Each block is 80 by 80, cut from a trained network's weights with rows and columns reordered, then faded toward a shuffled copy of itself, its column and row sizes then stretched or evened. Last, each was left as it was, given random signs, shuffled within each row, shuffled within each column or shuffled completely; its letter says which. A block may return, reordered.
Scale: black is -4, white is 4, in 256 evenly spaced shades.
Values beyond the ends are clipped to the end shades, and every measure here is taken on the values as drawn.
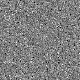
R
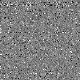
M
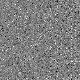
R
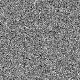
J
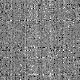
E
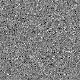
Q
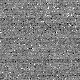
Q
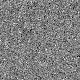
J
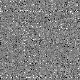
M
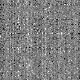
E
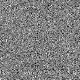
M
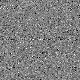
Q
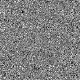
M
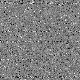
Q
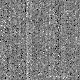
R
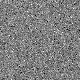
J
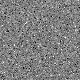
J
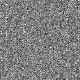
R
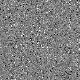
R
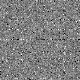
M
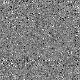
M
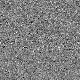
Q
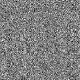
E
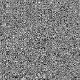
E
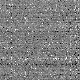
E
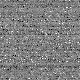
Q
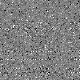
M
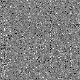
M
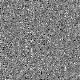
R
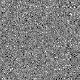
E
